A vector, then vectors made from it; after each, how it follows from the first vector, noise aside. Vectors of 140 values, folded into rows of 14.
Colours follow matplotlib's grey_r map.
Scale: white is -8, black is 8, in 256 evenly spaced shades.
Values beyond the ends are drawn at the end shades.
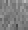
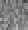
negated.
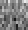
scaled up.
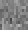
wrapped around.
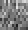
scaled up.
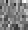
scaled up.
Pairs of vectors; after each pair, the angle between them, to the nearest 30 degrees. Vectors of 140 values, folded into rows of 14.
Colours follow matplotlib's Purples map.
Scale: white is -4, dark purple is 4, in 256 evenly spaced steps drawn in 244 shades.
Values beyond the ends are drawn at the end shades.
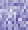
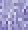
30 degrees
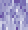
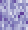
90 degrees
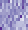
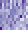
30 degrees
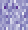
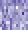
120 degrees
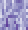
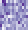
120 degrees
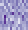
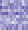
90 degrees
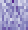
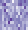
150 degrees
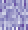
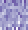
30 degrees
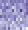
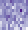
30 degrees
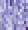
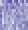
90 degrees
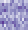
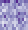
150 degrees
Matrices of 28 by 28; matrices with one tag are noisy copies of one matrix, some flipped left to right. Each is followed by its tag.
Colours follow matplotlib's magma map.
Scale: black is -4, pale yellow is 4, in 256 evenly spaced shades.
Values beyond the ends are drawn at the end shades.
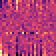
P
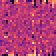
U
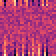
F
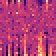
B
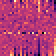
P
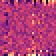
U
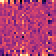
U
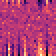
B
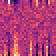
B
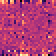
U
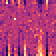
B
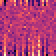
F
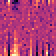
B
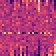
P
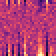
B
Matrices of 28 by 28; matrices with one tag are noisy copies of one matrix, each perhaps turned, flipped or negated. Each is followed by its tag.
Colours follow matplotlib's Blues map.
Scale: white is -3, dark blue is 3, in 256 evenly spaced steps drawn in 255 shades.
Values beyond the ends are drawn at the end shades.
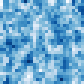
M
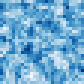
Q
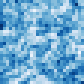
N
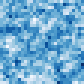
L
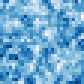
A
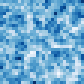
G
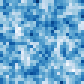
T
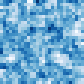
Q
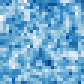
L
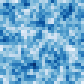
T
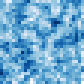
M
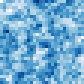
N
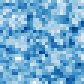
G
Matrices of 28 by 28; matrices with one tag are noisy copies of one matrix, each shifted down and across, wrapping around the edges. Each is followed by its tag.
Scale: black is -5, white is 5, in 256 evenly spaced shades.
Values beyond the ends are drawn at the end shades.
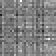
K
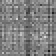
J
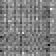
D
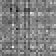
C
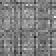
K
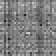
J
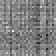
D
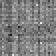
D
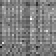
D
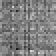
C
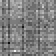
K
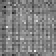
D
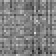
C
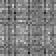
K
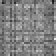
C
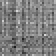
D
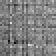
C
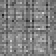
K
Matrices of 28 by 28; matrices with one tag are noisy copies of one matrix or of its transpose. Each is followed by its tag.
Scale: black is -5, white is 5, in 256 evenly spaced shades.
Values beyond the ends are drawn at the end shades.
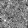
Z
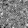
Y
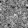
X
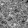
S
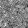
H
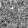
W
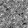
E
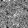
X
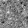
W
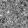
W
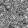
E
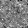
Z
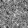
X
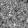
S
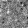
W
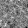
H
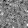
Y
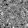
Y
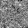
Z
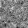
W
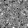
Y
